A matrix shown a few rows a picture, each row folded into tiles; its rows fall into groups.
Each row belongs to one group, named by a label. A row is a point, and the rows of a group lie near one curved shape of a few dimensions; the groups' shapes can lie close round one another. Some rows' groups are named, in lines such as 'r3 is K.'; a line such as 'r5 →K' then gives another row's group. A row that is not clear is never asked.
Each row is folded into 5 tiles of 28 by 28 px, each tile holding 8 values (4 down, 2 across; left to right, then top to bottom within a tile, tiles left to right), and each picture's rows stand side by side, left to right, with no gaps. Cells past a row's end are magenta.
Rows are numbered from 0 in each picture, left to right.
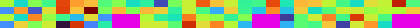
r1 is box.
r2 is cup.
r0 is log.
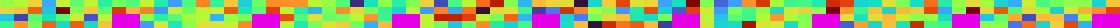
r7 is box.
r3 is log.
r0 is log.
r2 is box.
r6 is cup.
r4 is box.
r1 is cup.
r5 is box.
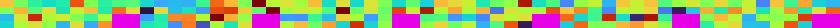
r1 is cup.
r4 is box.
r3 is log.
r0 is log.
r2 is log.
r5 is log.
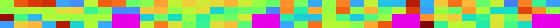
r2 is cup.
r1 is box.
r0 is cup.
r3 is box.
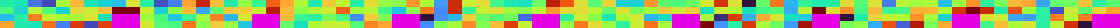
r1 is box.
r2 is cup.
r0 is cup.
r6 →cup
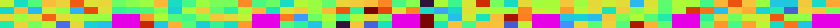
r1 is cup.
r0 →log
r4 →cup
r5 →log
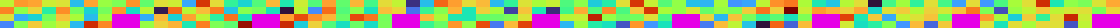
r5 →log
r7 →box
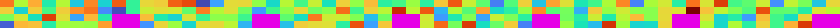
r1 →cup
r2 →log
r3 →log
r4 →box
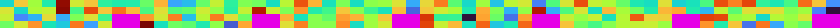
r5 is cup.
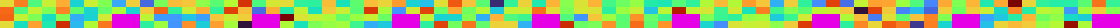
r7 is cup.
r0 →cup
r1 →log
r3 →log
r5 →cup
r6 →log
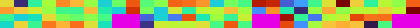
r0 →box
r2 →box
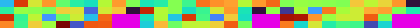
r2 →cup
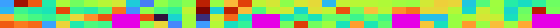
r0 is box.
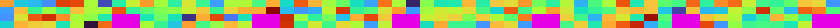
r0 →log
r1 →box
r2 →box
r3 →log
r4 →box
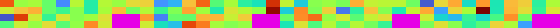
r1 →box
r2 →log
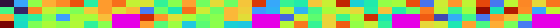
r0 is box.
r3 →log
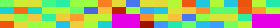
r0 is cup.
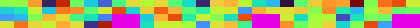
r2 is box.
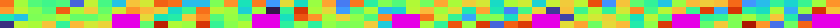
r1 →box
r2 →log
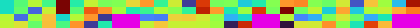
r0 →log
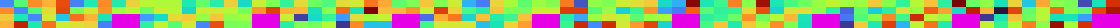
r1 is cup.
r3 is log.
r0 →log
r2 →log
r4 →box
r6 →cup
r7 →cup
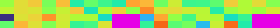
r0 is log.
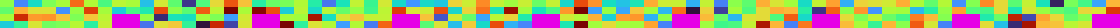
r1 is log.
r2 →cup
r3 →log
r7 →box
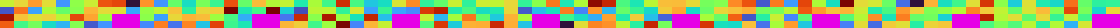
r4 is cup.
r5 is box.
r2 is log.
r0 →cup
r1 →cup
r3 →box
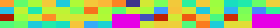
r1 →log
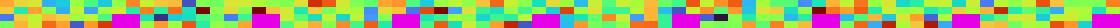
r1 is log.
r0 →log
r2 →cup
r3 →box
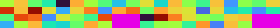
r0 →log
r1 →log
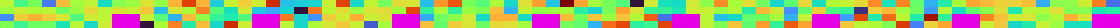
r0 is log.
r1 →cup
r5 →cup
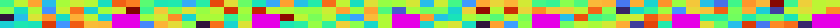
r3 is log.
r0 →cup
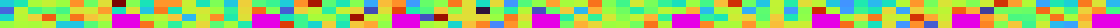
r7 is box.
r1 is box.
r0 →cup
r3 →log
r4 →log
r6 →cup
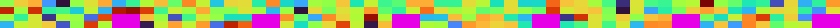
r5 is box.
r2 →box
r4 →log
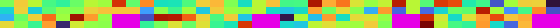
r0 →cup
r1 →log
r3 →box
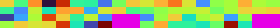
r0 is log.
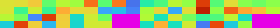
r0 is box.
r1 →log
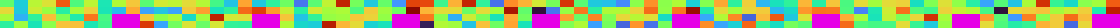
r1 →box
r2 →box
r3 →cup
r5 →box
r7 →box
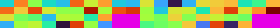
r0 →log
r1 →cup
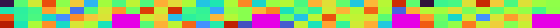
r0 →box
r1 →log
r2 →cup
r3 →box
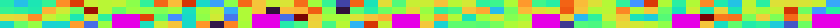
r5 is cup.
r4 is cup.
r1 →cup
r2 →log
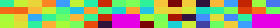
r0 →log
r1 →box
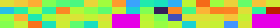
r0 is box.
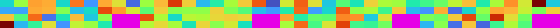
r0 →box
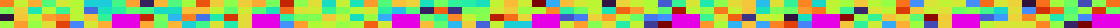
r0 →log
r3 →cup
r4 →log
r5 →box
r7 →log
